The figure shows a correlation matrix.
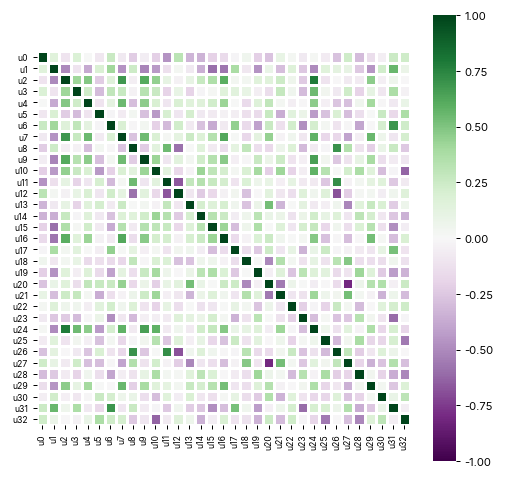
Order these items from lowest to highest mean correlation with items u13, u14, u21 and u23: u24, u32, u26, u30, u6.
u6, u32, u30, u26, u24
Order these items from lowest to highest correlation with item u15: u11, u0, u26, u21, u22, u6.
u6, u0, u22, u26, u21, u11
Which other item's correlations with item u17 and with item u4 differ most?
u1
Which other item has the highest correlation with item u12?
u0
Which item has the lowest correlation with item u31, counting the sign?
u23
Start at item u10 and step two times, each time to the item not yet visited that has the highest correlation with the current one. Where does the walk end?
u2
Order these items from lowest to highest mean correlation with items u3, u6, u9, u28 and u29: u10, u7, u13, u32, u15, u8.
u8, u32, u13, u15, u10, u7
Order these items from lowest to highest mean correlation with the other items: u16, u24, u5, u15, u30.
u5, u30, u15, u16, u24
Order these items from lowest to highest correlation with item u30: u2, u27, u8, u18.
u27, u18, u2, u8
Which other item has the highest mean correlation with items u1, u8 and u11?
u26
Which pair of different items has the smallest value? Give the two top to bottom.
u20, u27
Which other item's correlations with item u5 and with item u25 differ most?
u32
